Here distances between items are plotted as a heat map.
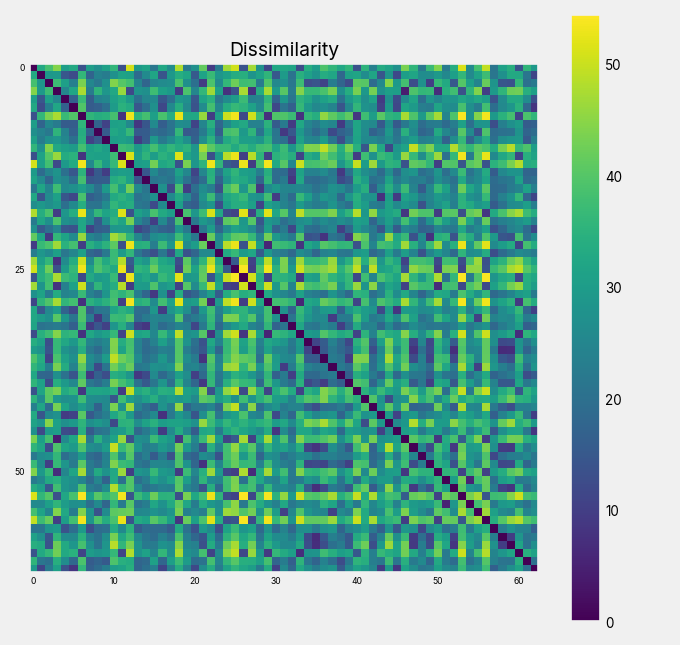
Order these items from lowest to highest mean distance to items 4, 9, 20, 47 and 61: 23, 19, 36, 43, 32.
32, 43, 23, 36, 19
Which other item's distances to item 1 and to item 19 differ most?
15
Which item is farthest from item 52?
10
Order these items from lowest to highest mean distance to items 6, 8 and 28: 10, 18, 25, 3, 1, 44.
1, 44, 10, 3, 18, 25
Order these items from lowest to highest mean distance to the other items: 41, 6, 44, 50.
50, 41, 44, 6
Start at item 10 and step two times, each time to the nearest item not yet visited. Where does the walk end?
41
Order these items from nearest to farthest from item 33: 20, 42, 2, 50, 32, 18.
42, 20, 32, 2, 50, 18
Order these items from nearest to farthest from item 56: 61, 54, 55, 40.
61, 54, 55, 40
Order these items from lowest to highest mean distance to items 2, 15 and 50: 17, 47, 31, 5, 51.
17, 47, 5, 31, 51
